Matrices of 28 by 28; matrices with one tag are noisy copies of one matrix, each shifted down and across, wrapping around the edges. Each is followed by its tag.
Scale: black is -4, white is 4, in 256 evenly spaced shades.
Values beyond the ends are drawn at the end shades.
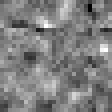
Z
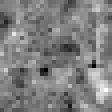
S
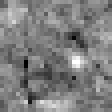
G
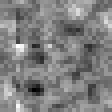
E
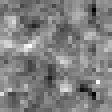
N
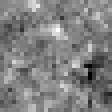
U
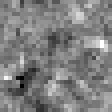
U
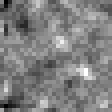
U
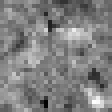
G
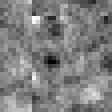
E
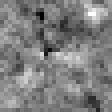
G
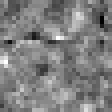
Z
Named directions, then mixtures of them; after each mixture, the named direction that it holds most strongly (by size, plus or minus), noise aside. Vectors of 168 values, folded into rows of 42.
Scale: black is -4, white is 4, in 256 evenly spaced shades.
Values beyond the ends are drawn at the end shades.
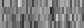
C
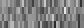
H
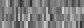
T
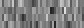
C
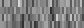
C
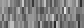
H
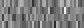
H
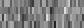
C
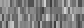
H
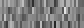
H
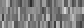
T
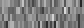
H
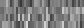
T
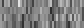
C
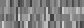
T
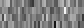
H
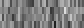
C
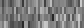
H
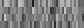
C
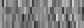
C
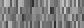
C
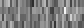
C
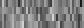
C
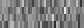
H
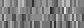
C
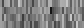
C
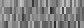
H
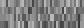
H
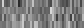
C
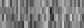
C
